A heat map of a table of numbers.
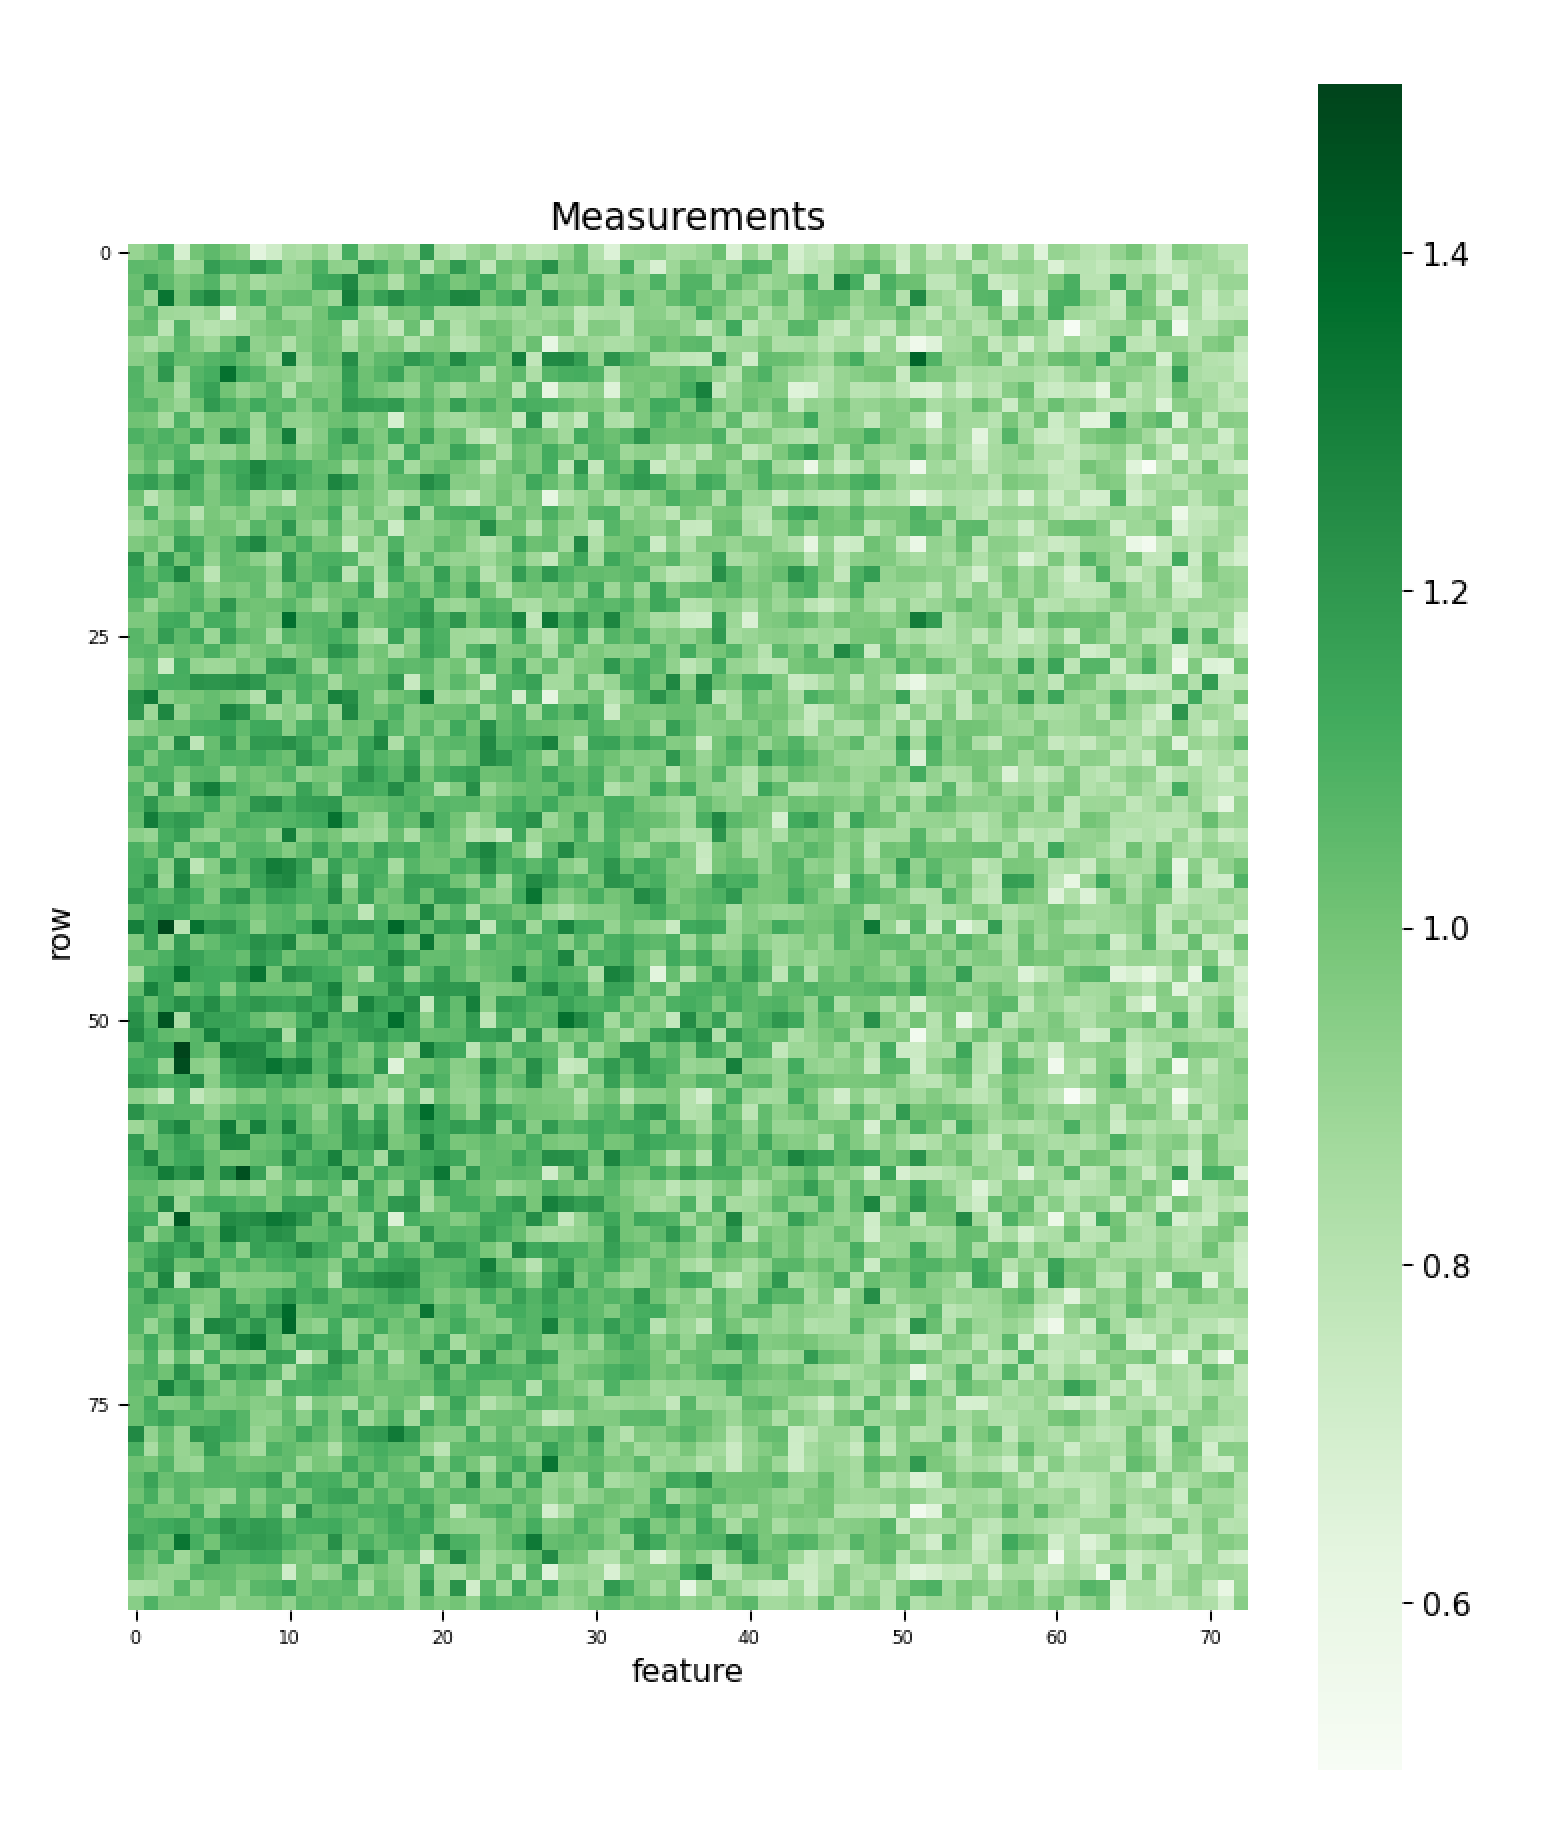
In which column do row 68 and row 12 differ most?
23
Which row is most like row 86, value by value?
9
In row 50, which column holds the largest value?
2
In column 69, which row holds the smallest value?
47
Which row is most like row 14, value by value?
19
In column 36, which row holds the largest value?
50
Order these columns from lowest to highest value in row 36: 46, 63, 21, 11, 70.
70, 63, 46, 21, 11
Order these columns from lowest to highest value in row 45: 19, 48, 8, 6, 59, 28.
59, 28, 48, 6, 8, 19
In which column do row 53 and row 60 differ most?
68
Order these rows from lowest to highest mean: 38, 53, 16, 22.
16, 38, 22, 53
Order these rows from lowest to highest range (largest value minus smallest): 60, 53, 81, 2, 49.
81, 2, 49, 60, 53
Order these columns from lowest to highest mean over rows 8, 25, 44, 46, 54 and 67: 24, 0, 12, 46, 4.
46, 24, 12, 0, 4
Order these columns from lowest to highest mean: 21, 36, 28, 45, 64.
64, 45, 36, 28, 21
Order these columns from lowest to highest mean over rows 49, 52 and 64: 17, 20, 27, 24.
27, 17, 24, 20
